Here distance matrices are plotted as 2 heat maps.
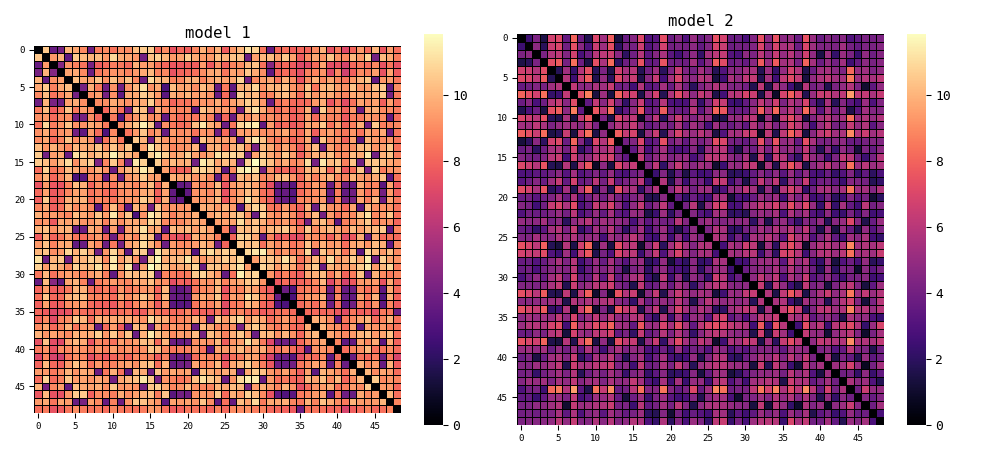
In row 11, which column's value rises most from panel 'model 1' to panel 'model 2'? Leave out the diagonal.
9
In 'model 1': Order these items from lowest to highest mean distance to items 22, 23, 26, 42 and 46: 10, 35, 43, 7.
35, 7, 10, 43
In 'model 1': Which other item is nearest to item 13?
22
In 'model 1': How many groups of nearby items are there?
9
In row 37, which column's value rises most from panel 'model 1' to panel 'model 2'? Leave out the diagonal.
12
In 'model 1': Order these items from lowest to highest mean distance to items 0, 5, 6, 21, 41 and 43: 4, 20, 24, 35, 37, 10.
37, 24, 35, 20, 10, 4
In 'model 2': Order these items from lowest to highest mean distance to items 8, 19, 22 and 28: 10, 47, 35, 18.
47, 18, 35, 10
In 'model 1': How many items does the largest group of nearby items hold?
10
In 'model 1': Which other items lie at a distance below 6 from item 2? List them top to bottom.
0, 3, 7, 31
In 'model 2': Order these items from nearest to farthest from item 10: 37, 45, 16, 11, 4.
16, 4, 11, 45, 37
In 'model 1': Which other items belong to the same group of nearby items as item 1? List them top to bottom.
4, 14, 28, 45
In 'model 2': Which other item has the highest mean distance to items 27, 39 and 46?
44
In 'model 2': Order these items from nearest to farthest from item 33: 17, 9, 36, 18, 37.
37, 36, 17, 18, 9
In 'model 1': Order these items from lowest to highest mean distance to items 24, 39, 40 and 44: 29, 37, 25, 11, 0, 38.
25, 11, 0, 37, 38, 29
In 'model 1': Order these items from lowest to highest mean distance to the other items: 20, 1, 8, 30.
20, 8, 30, 1
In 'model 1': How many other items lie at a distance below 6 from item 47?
7
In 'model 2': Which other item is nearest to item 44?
9
